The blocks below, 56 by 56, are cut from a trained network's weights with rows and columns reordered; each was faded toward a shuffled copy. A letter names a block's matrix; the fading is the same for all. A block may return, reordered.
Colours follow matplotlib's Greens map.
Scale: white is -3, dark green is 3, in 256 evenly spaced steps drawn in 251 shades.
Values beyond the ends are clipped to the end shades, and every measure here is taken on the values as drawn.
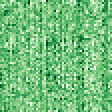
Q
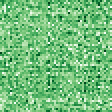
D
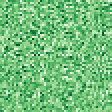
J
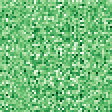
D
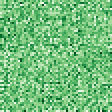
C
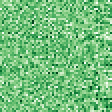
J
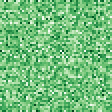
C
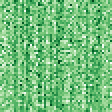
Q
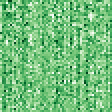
Q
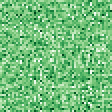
D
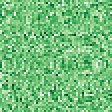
C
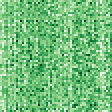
Q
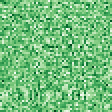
C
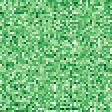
J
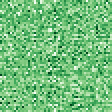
D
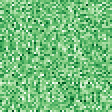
C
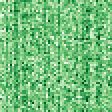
Q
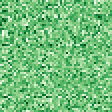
J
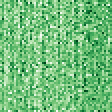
Q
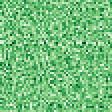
C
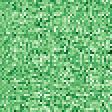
D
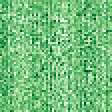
Q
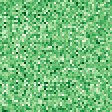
D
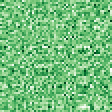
C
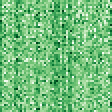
Q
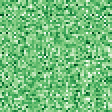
J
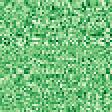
C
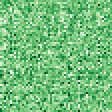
D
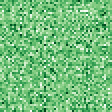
D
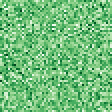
C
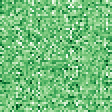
D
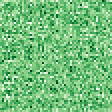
D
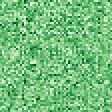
J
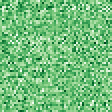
C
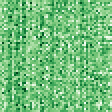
Q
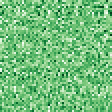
J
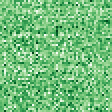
D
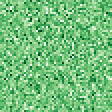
J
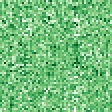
J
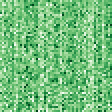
Q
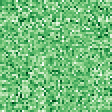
J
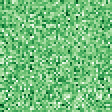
J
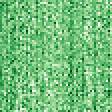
Q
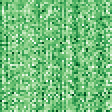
Q
